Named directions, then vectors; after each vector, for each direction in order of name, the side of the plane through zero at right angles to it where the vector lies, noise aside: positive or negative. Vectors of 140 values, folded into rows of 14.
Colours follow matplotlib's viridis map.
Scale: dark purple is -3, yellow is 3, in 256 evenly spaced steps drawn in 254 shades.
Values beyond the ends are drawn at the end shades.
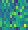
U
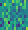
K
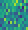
positive, negative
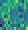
positive, negative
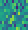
negative, negative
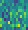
negative, positive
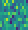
positive, positive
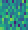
negative, negative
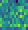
negative, positive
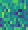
positive, negative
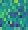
positive, negative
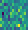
negative, positive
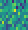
negative, negative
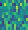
positive, positive
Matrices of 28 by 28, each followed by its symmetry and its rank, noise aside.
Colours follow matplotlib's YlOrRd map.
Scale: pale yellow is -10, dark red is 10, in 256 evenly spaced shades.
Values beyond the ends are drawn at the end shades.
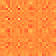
symmetric, rank three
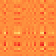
no symmetry, rank one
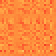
no symmetry, rank two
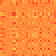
symmetric, rank two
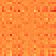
antisymmetric, rank two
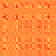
no symmetry, rank two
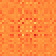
symmetric, rank two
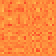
no symmetry, rank three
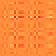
no symmetry, rank one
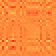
no symmetry, rank two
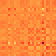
symmetric, rank two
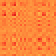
symmetric, rank two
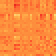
no symmetry, rank two
